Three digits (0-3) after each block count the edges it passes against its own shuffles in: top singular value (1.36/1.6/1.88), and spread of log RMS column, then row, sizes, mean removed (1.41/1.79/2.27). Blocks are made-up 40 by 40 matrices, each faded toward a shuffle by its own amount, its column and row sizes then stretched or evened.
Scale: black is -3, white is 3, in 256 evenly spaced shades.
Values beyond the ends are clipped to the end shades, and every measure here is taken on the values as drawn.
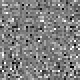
1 1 2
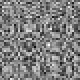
3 0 2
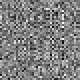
3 2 1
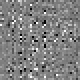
1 3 1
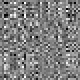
3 3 2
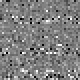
0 0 3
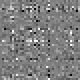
2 3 3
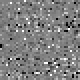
1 1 2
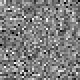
2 0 0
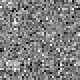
2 0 1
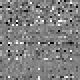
0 2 3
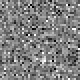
2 0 1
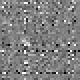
1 2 3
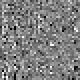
1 2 0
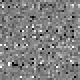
0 0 2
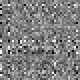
2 3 2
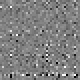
3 2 2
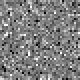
0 0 0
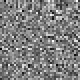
3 1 2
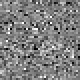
0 0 3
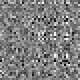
3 2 2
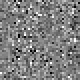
0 2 0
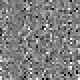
0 3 1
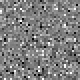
0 0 0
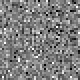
1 0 0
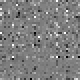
1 2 2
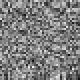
3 0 0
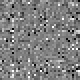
1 2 2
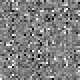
0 2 2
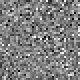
2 0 0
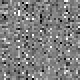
1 3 0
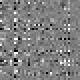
3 3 3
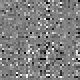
2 3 3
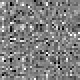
3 1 1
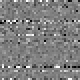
2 0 3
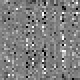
1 3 0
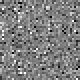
0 1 0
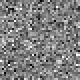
1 0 0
